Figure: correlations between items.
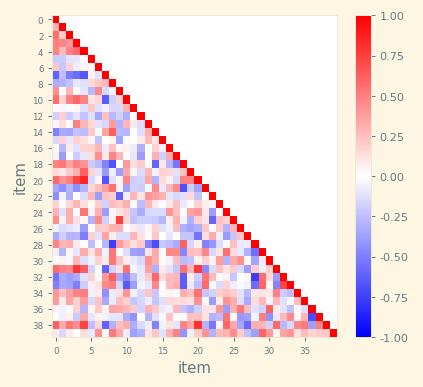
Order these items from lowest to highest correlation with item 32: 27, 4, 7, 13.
4, 27, 13, 7
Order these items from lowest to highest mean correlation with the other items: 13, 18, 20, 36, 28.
28, 18, 36, 13, 20
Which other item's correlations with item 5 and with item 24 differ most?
38
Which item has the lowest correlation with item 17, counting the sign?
18
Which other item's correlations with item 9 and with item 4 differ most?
19
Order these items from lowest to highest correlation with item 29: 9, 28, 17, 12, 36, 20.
28, 12, 36, 9, 20, 17
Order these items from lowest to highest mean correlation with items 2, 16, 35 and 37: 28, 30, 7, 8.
7, 30, 8, 28
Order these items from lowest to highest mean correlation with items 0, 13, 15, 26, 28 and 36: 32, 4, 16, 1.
32, 16, 4, 1
